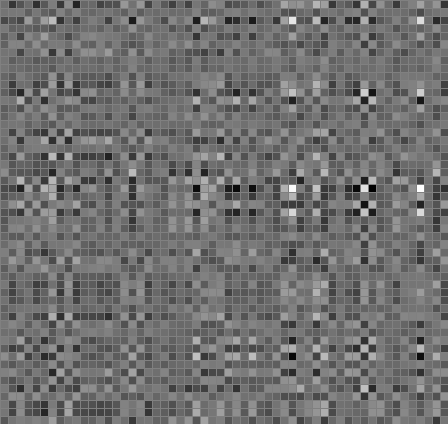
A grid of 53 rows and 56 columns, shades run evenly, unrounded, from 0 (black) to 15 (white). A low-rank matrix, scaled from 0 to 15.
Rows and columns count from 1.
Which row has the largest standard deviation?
24
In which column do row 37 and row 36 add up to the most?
40
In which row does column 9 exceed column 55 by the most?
23
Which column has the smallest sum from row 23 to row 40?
17
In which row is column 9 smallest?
18
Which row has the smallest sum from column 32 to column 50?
3
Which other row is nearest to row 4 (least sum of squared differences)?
9
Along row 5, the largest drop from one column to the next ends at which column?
47
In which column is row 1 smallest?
10
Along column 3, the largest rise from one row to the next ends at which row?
13
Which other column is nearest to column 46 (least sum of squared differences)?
53
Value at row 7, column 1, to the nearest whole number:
7
